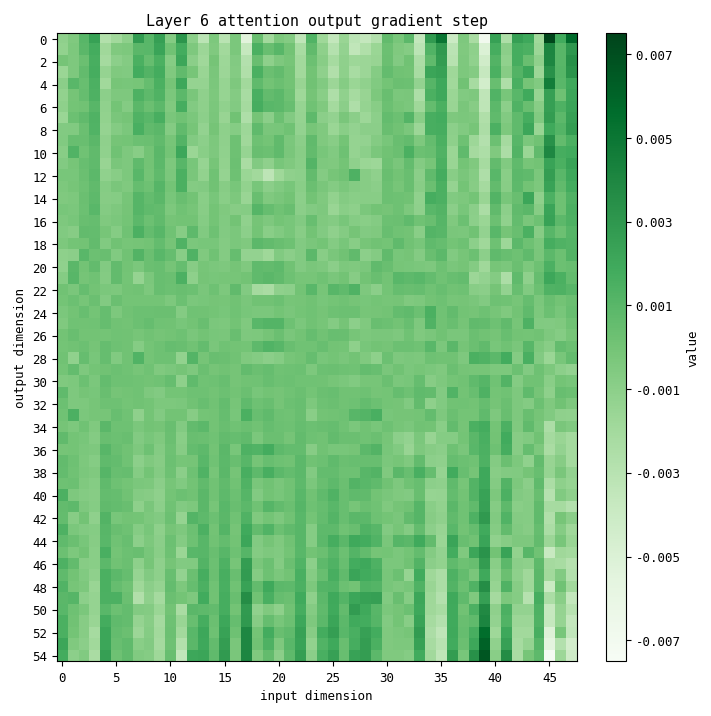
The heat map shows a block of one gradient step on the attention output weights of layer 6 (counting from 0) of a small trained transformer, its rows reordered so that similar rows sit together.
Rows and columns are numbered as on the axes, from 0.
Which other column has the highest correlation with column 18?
20
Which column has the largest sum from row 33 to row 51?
39
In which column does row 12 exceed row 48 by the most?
45
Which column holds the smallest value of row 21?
41
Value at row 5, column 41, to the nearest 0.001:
0
